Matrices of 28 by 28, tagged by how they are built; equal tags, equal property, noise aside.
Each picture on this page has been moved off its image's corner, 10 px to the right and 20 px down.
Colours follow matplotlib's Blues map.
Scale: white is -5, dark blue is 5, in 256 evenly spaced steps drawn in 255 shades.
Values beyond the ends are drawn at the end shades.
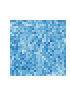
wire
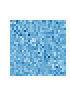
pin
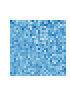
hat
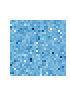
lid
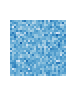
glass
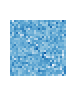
pin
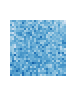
wire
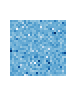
lid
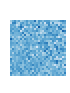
hat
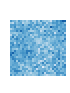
wire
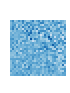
hat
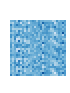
glass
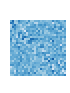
pin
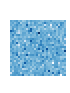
lid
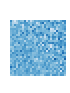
hat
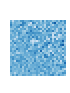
hat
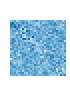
pin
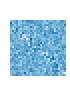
pin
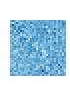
pin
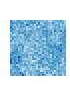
wire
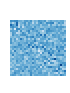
pin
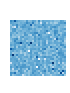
lid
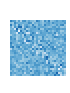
pin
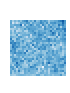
wire
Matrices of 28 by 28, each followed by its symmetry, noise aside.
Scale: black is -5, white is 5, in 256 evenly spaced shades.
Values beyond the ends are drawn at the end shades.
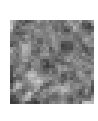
symmetric across the other diagonal.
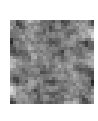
same after a half turn.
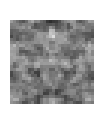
mirrored left to right.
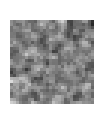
antisymmetric.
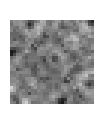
symmetric across the other diagonal.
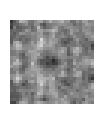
mirrored top to bottom.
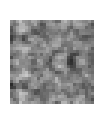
mirrored top to bottom.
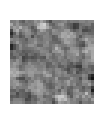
same after a half turn.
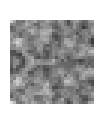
mirrored top to bottom.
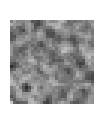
symmetric across the other diagonal.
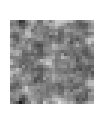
mirrored top to bottom.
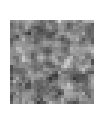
antisymmetric.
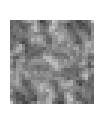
same after a half turn.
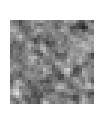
antisymmetric.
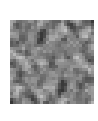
same after a half turn.
